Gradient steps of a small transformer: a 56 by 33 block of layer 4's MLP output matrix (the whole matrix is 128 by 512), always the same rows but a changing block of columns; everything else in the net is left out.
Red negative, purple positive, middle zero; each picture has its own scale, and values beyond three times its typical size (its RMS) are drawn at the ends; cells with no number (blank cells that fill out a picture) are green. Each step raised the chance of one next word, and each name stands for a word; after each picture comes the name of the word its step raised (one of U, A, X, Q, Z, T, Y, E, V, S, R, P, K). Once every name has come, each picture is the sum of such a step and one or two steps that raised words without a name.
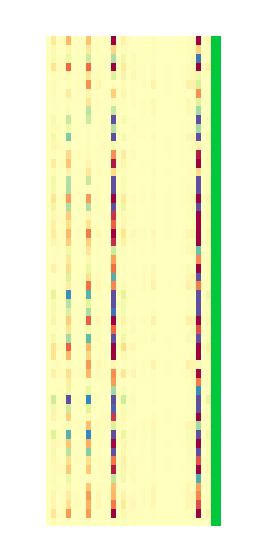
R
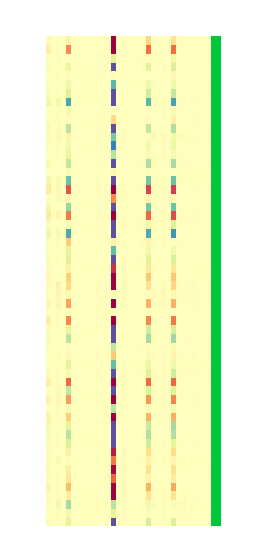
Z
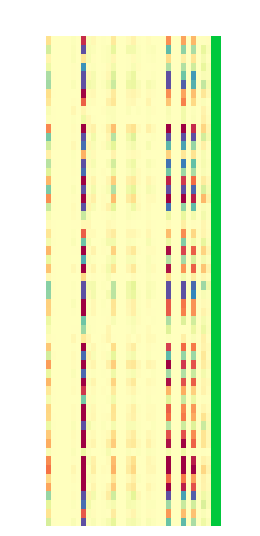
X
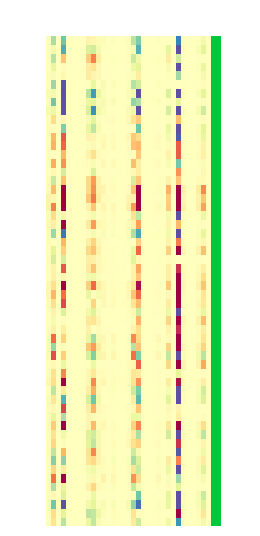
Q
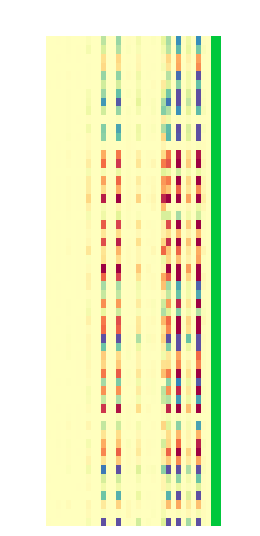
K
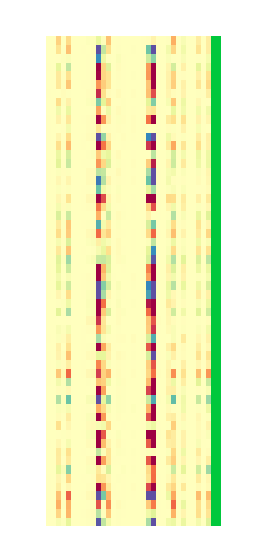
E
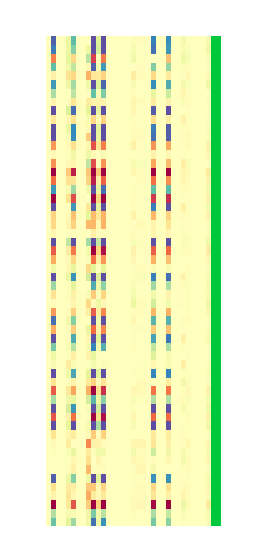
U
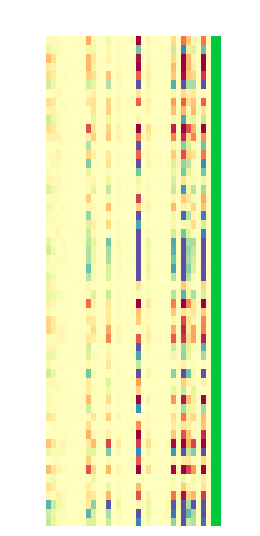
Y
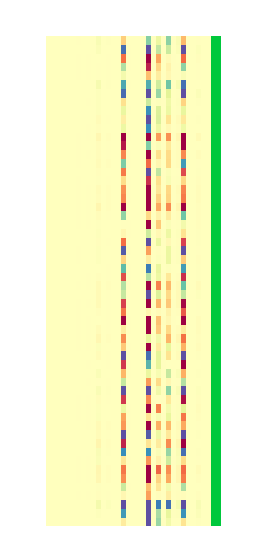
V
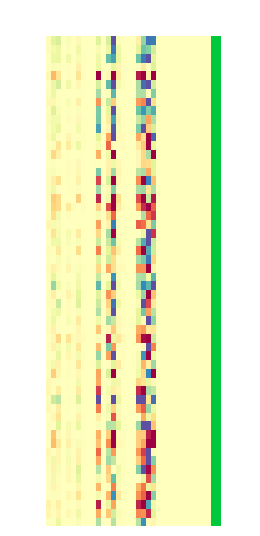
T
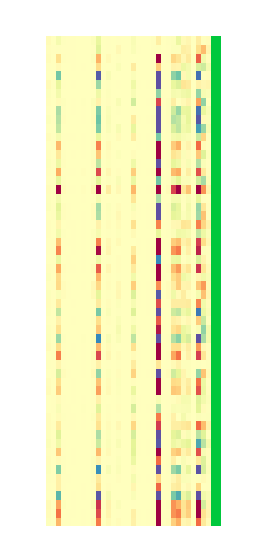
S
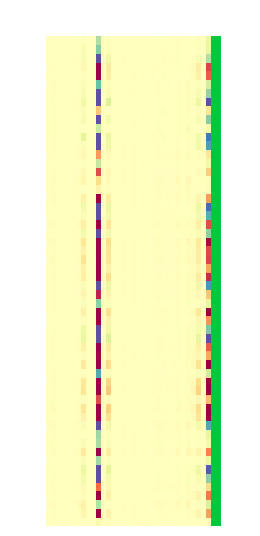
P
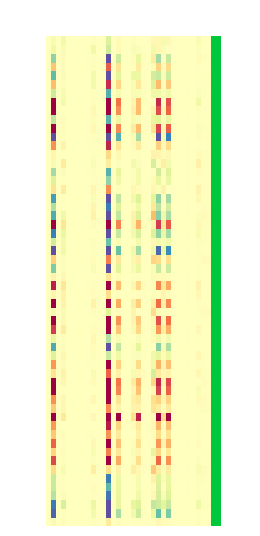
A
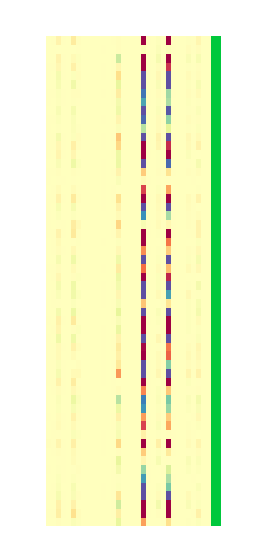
S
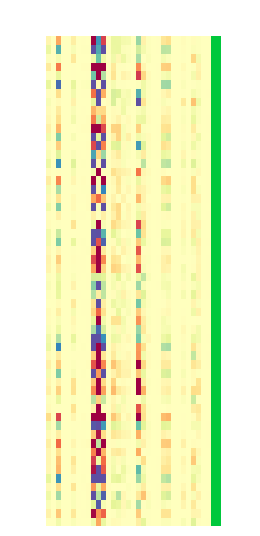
P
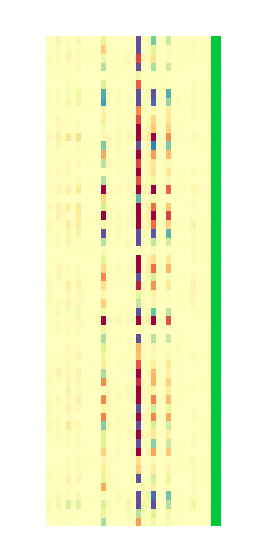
Z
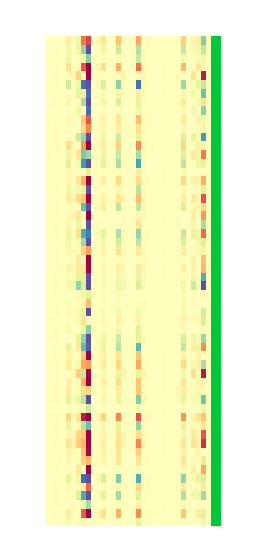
T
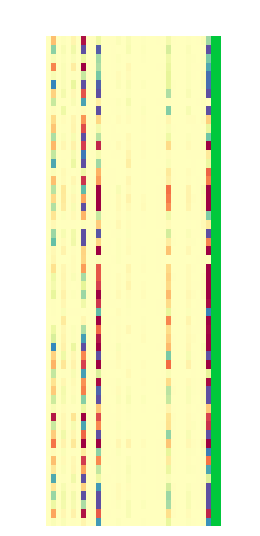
Q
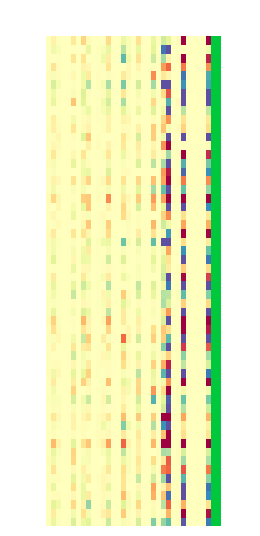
U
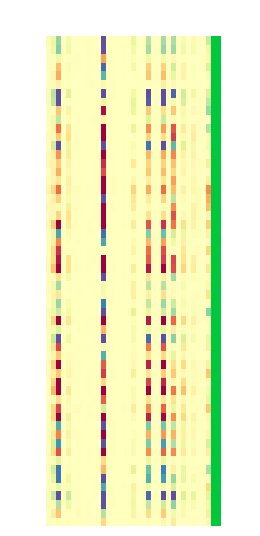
P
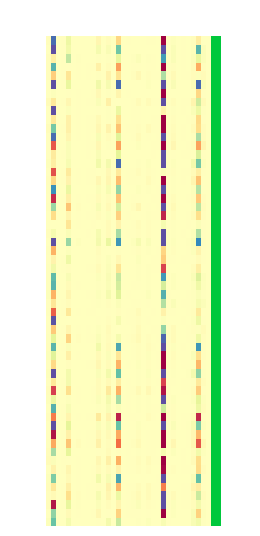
U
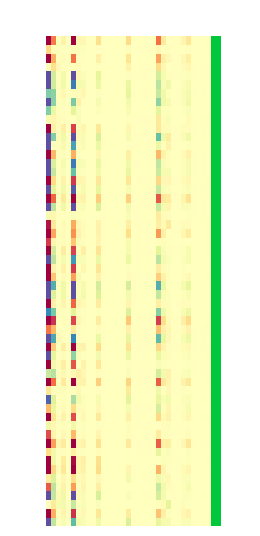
X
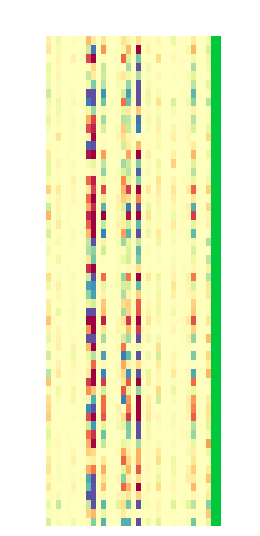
Z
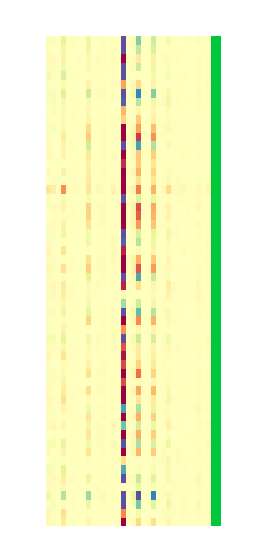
S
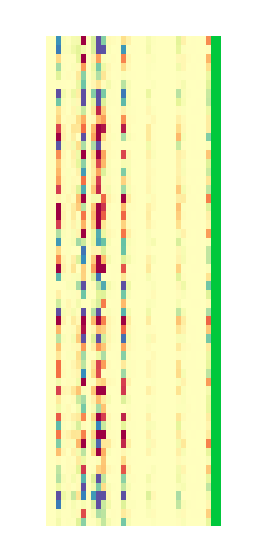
E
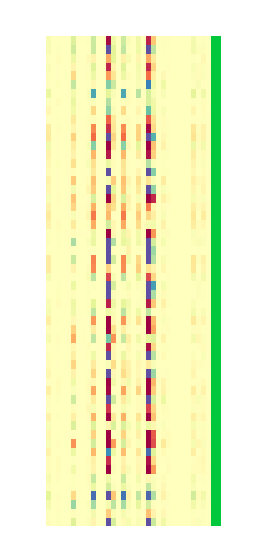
E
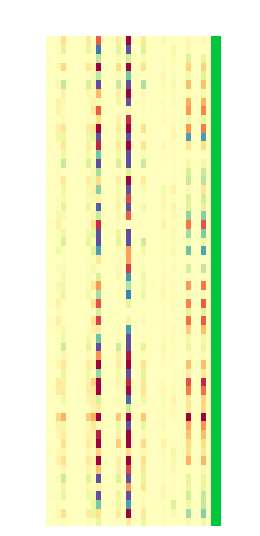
A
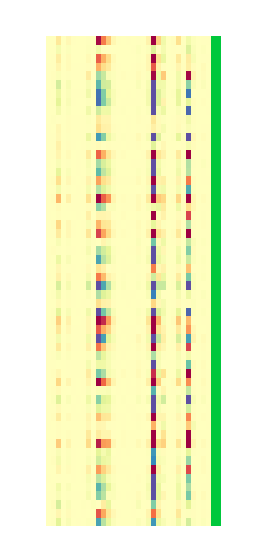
T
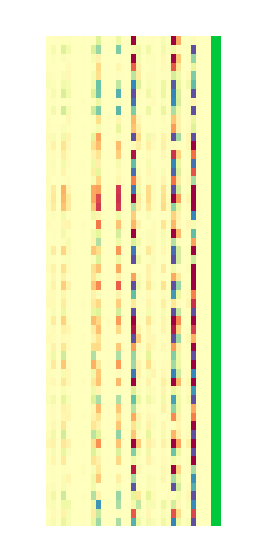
Q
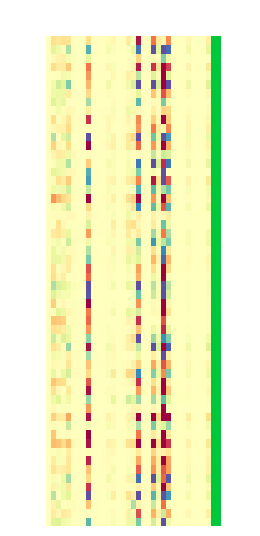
E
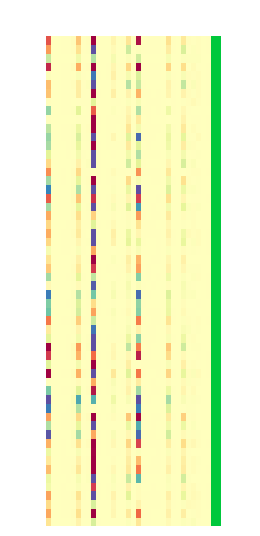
R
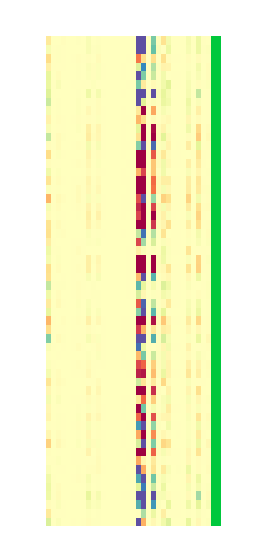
K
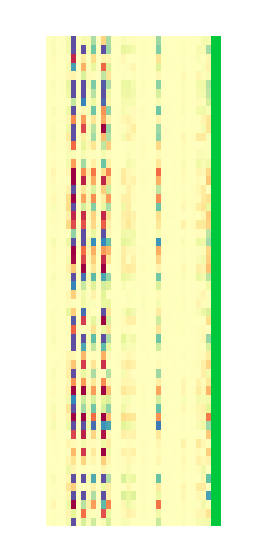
U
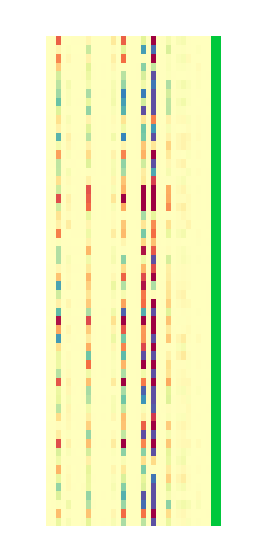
Q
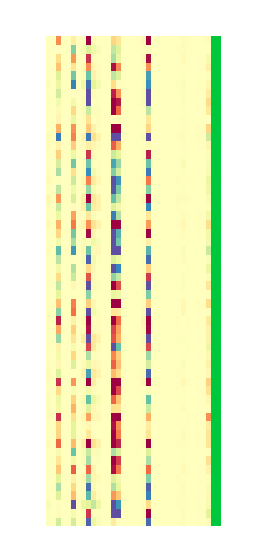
A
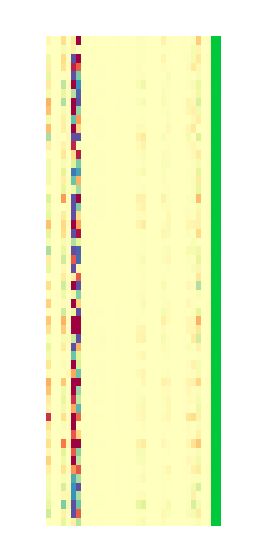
A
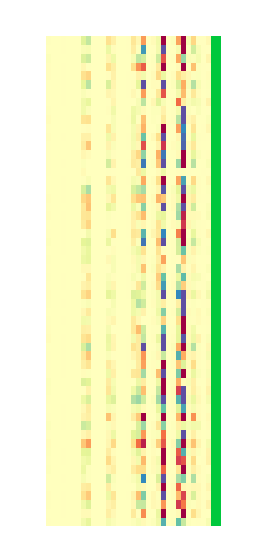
R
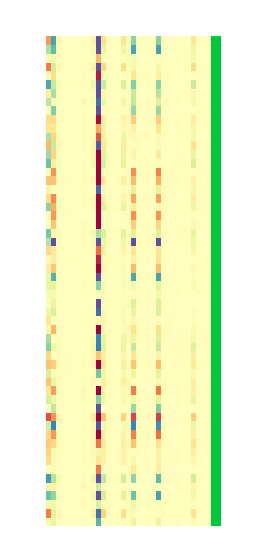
U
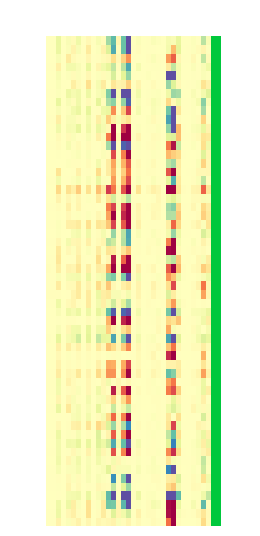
S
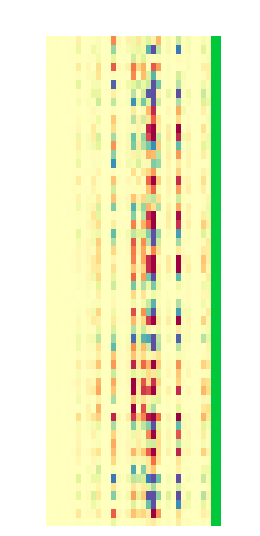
P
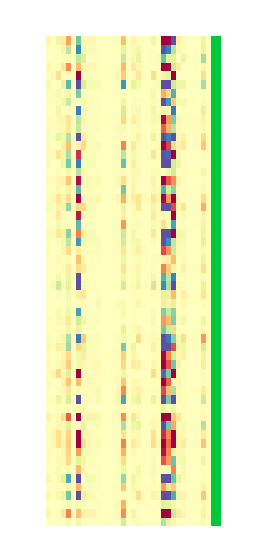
T
